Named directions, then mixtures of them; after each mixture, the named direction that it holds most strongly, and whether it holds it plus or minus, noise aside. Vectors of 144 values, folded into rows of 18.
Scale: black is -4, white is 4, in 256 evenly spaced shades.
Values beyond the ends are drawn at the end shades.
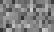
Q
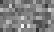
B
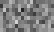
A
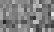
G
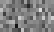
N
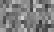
Q, minus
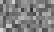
Q, minus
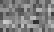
G, minus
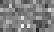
B, plus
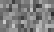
G, minus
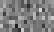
N, plus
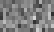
G, minus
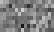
B, minus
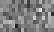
N, plus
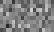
Q, plus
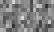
Q, minus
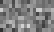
B, plus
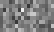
A, minus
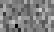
N, plus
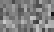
G, minus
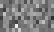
A, minus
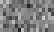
N, plus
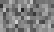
A, plus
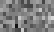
N, plus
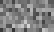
Q, plus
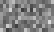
Q, minus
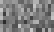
G, plus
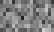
Q, plus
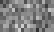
B, plus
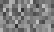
A, plus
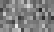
N, minus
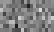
N, plus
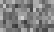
Q, minus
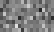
N, minus
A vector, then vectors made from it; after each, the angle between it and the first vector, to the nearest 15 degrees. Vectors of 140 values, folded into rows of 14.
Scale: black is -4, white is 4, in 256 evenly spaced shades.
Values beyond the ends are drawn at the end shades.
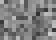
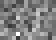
120 degrees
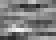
90 degrees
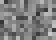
15 degrees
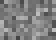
165 degrees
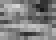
90 degrees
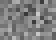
105 degrees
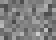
120 degrees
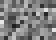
120 degrees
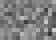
105 degrees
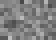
120 degrees
